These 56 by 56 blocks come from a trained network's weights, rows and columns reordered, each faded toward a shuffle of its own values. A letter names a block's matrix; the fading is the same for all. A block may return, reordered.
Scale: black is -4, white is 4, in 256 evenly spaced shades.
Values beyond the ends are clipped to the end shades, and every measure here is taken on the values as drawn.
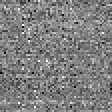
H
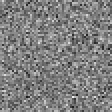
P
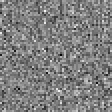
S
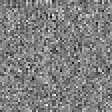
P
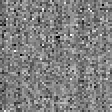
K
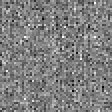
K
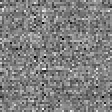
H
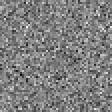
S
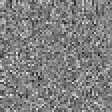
P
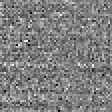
H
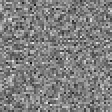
P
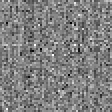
K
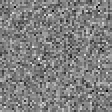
S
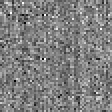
K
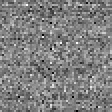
H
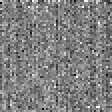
K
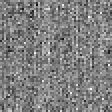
K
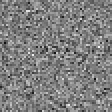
S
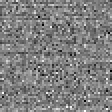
H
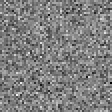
P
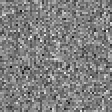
S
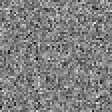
S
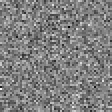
P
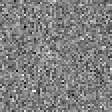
P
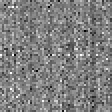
K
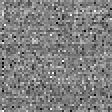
H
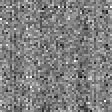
K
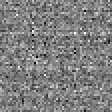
H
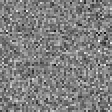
P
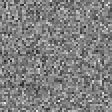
P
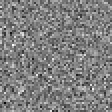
P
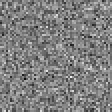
P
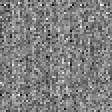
K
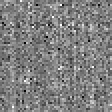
K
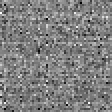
H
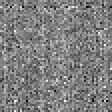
K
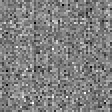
K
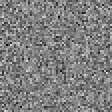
S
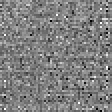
H
